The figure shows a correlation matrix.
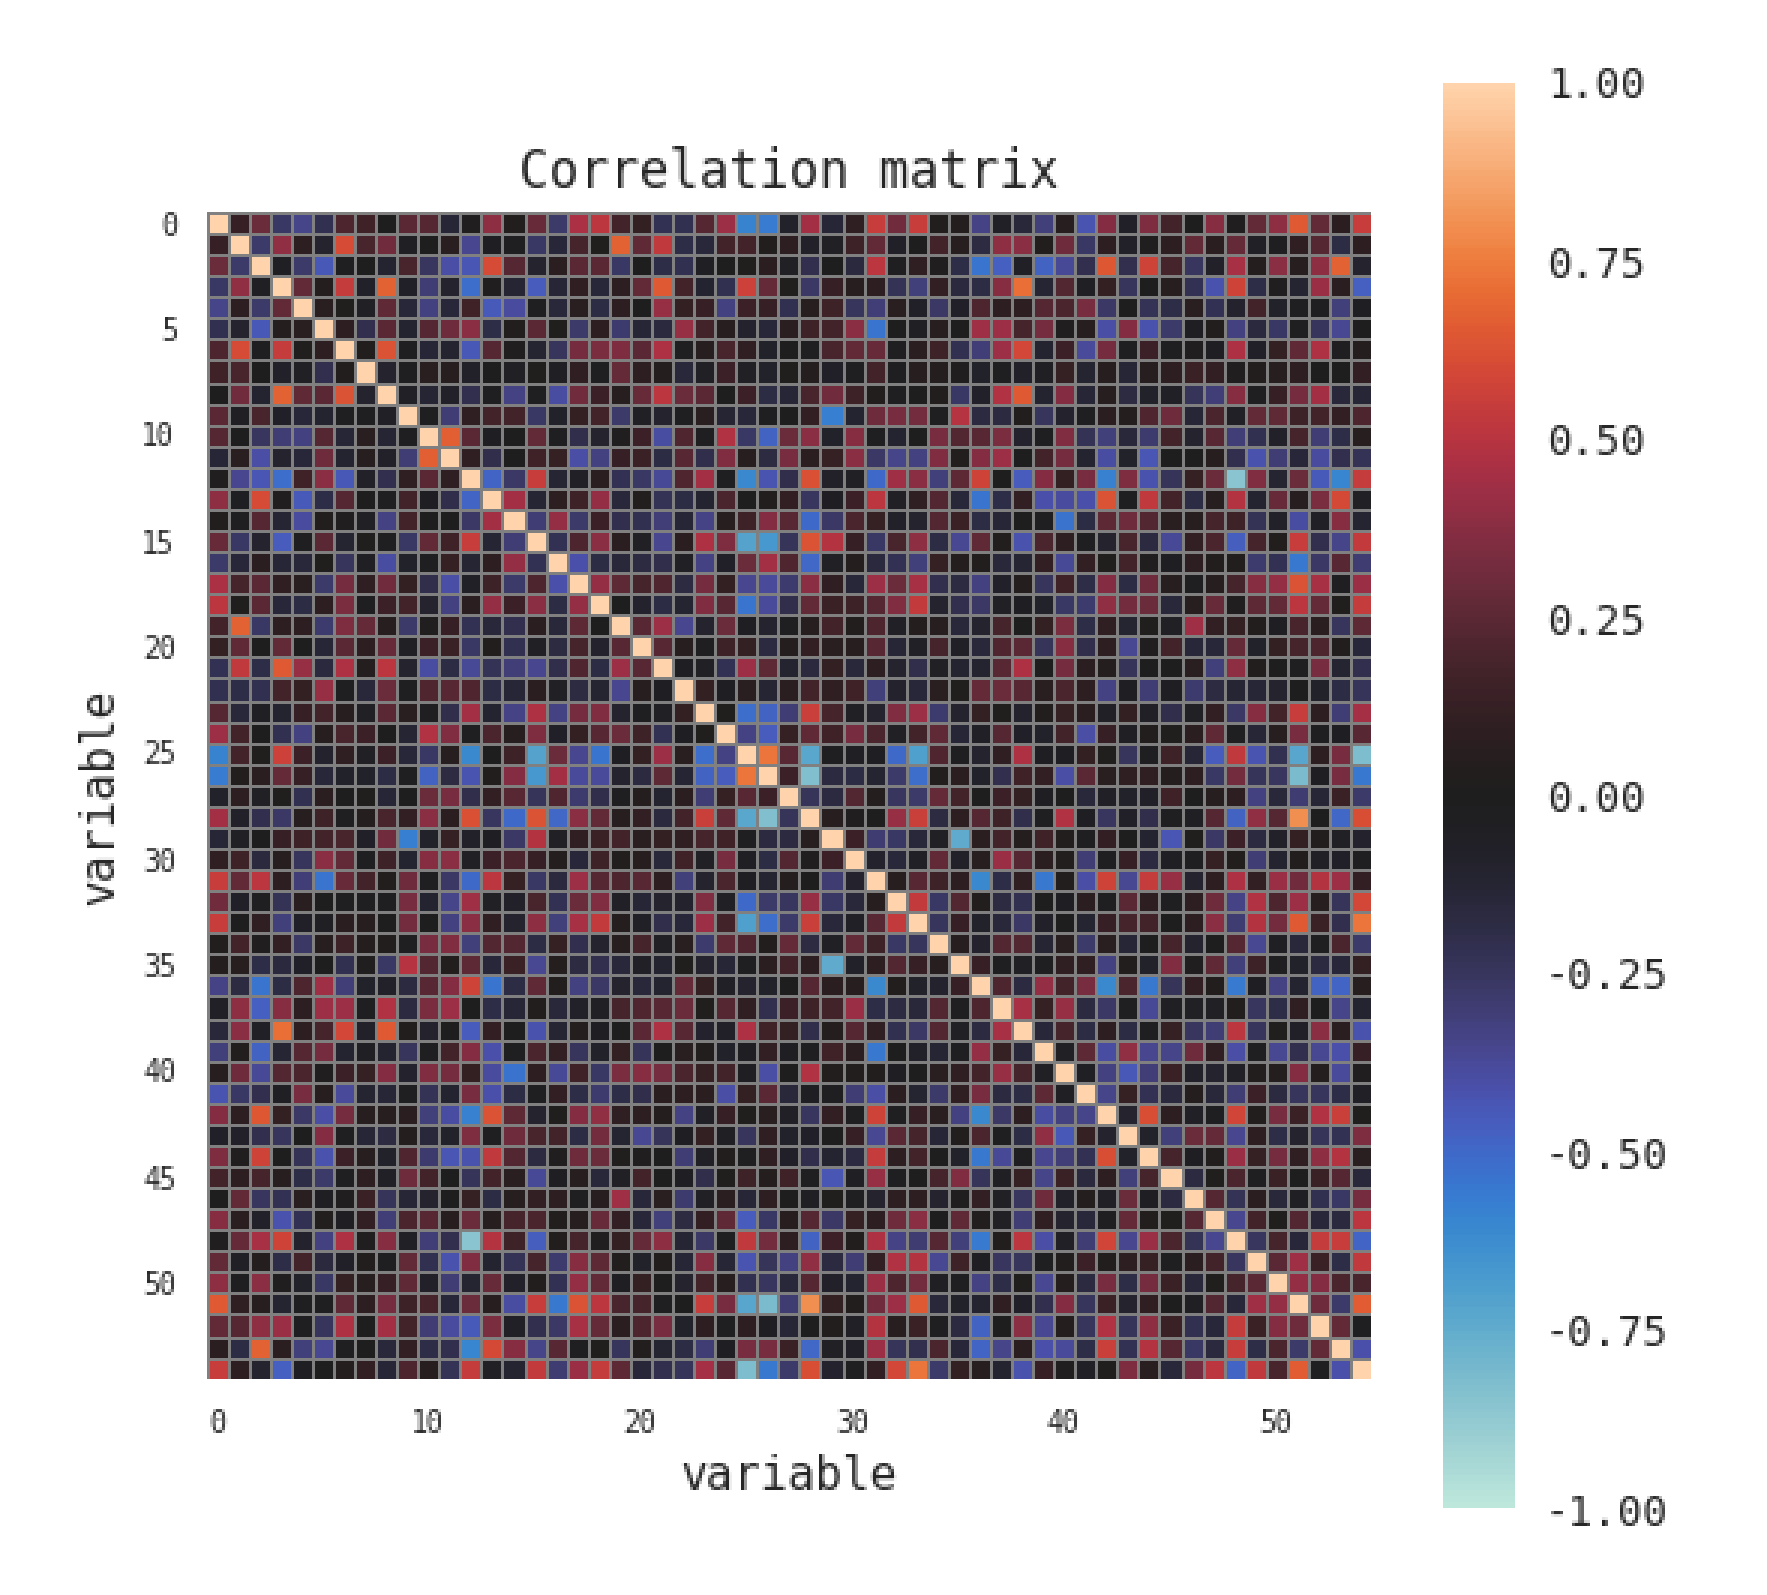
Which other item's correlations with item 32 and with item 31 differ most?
12
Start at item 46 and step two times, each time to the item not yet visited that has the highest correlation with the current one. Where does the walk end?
1
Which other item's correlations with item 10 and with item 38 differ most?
3
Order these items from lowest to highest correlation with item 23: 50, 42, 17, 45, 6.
45, 42, 6, 50, 17
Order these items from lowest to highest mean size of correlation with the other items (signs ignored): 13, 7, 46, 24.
7, 46, 24, 13
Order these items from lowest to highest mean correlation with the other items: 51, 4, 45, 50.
4, 45, 50, 51
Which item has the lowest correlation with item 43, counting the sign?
40
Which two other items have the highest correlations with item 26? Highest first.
25, 16
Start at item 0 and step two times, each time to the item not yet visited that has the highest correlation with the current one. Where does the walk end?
28
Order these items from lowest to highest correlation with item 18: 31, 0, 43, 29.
29, 31, 43, 0
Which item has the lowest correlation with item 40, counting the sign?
14
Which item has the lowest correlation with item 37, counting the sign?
2
